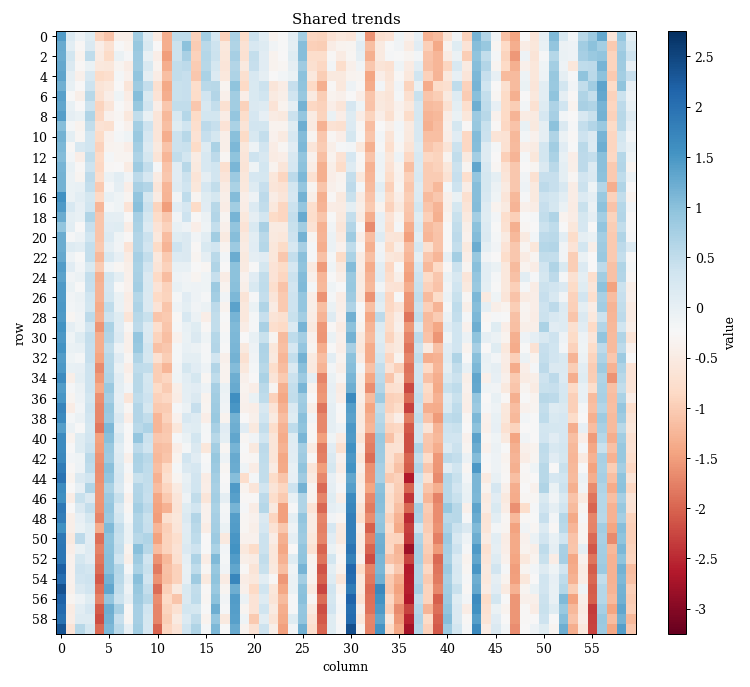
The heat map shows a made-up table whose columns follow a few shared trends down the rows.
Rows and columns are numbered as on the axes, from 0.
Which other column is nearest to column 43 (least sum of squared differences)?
18
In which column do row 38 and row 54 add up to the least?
36
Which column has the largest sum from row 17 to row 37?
0
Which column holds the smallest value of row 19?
32
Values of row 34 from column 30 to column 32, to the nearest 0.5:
1 -0.5 -1.5
